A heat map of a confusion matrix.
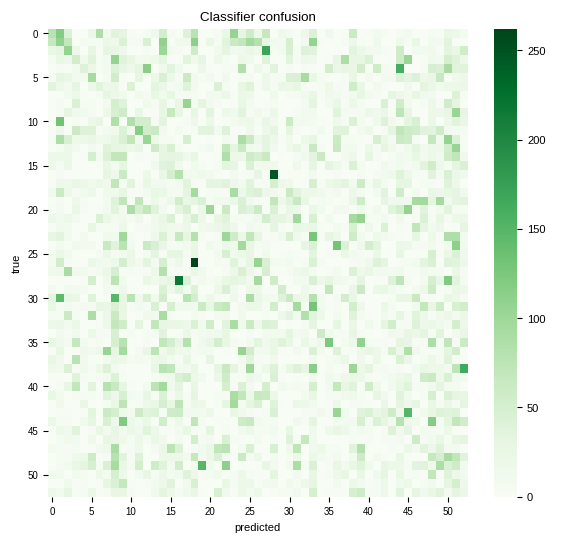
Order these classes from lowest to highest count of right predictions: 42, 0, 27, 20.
42, 27, 0, 20
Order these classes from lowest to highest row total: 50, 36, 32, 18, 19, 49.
50, 32, 18, 36, 19, 49
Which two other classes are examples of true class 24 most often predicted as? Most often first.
36, 51
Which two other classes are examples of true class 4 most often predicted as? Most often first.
44, 12
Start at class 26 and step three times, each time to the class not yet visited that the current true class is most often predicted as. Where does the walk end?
33
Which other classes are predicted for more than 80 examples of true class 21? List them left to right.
31, 38, 39
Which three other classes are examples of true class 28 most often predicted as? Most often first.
16, 50, 26
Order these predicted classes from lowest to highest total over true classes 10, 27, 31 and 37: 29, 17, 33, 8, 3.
29, 17, 3, 33, 8
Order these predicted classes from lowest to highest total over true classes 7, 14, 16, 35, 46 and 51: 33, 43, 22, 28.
43, 33, 22, 28
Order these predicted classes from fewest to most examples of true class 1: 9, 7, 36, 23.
36, 7, 9, 23
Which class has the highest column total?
8
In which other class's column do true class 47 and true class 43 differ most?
45
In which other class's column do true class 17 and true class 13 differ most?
51
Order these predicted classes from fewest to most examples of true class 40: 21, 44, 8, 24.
21, 44, 24, 8
